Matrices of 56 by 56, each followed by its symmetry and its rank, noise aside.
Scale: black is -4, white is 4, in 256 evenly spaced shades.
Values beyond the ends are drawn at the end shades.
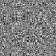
antisymmetric, rank six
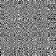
no symmetry, rank six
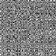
no symmetry, rank six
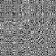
symmetric, rank six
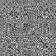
symmetric, rank seven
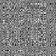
no symmetry, rank seven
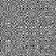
no symmetry, rank six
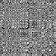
symmetric, rank six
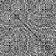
symmetric, rank seven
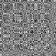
symmetric, rank six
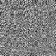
antisymmetric, rank eight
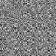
no symmetry, rank seven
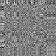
no symmetry, rank six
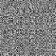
no symmetry, rank seven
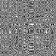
no symmetry, rank six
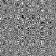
no symmetry, rank six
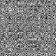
no symmetry, rank six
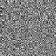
antisymmetric, rank eight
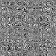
antisymmetric, rank six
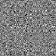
no symmetry, rank eight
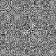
symmetric, rank seven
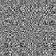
no symmetry, rank eight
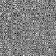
no symmetry, rank seven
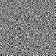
no symmetry, rank six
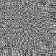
antisymmetric, rank eight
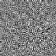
no symmetry, rank seven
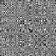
symmetric, rank six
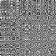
symmetric, rank seven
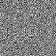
no symmetry, rank seven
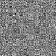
antisymmetric, rank eight
